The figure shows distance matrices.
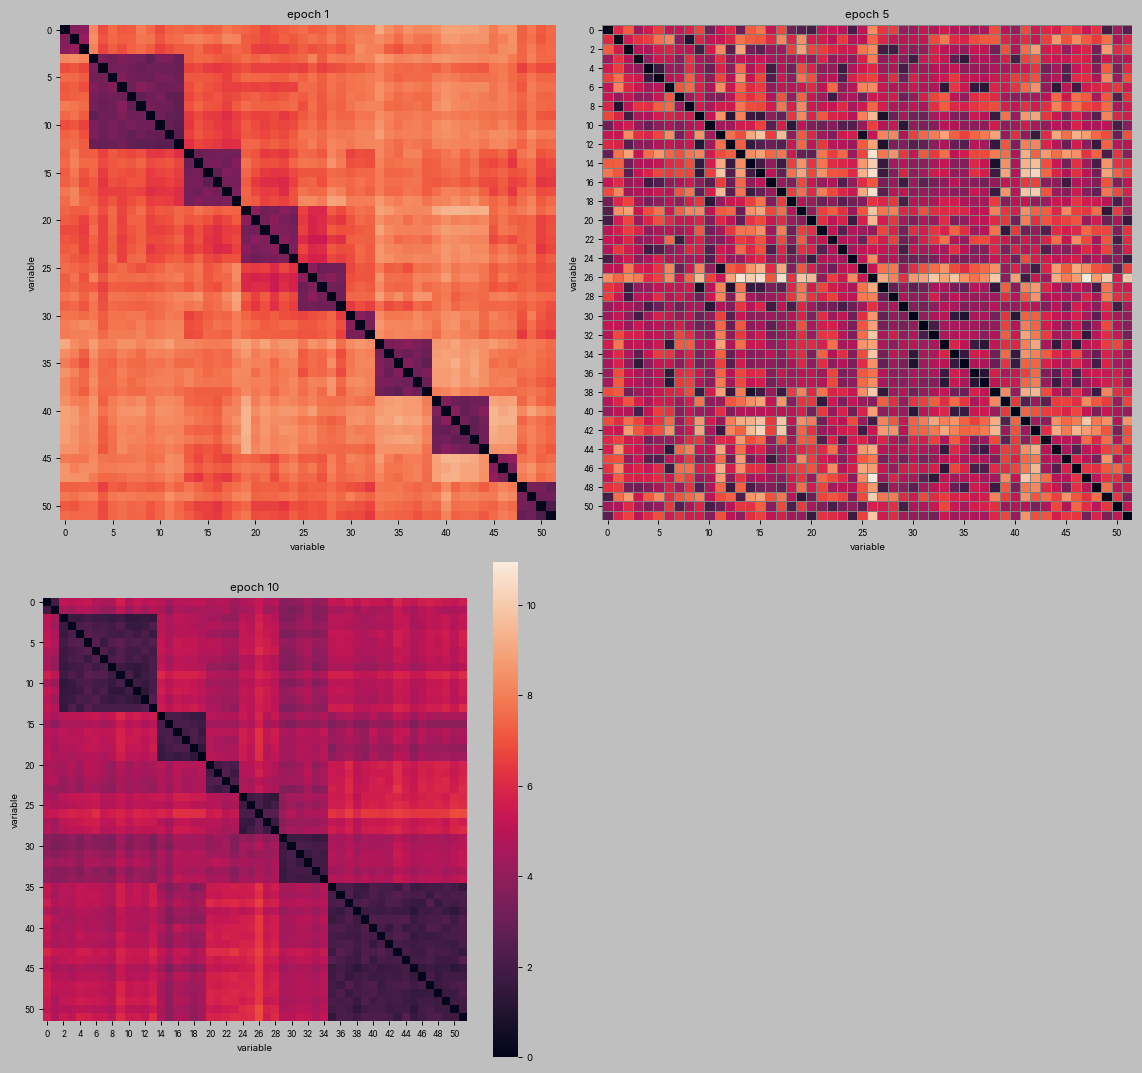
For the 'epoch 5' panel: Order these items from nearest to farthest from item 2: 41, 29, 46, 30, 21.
30, 29, 46, 21, 41
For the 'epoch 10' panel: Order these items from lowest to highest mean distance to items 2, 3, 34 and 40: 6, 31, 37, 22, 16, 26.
6, 31, 37, 22, 16, 26
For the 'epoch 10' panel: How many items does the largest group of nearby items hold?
17
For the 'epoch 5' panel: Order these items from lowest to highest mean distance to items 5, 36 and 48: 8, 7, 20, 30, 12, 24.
12, 30, 24, 7, 20, 8
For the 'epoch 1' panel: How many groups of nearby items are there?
10
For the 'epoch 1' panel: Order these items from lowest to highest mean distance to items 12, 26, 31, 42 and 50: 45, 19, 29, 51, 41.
51, 29, 41, 19, 45
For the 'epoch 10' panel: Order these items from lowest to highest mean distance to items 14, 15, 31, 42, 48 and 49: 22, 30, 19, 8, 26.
19, 30, 8, 22, 26
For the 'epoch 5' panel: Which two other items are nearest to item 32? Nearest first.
47, 31
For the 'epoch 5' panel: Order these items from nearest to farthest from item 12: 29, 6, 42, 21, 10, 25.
29, 10, 6, 21, 25, 42
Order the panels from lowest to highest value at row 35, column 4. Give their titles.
epoch 5, epoch 10, epoch 1
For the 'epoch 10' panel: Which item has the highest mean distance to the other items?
26
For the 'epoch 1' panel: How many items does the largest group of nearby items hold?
10
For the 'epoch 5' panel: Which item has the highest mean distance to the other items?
26
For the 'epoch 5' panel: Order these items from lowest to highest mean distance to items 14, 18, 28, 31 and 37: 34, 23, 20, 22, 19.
23, 34, 20, 22, 19
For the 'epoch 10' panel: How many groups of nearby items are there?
7
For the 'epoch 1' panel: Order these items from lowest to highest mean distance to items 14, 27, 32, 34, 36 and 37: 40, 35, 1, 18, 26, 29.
35, 29, 26, 18, 1, 40
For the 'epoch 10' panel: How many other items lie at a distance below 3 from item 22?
3
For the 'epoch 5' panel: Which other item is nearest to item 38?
14
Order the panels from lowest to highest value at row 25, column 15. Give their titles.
epoch 10, epoch 1, epoch 5
